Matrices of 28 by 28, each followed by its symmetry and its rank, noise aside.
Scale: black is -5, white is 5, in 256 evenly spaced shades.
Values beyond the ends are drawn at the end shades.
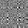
antisymmetric, rank two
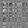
antisymmetric, rank two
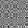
no symmetry, rank three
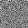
no symmetry, rank four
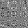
antisymmetric, rank four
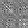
symmetric, rank four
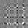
symmetric, rank two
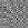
no symmetry, rank three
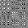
symmetric, rank two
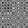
symmetric, rank two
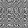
no symmetry, rank two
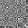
symmetric, rank four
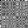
symmetric, rank two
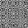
symmetric, rank three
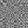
no symmetry, rank four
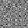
no symmetry, rank four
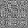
no symmetry, rank four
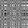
no symmetry, rank two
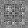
symmetric, rank three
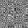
antisymmetric, rank four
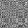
antisymmetric, rank four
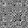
symmetric, rank four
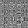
antisymmetric, rank four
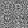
antisymmetric, rank four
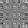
no symmetry, rank two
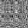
antisymmetric, rank four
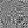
symmetric, rank four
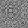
symmetric, rank three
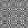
no symmetry, rank two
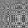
no symmetry, rank two
